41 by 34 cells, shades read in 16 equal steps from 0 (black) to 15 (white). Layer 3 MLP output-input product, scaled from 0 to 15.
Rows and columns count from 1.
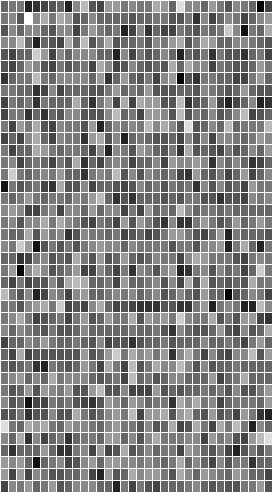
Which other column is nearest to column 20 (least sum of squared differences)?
14
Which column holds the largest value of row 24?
10
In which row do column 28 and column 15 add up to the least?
17
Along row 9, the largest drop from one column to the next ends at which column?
24
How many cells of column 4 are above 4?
31
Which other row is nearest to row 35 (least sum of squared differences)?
27
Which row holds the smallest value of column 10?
3
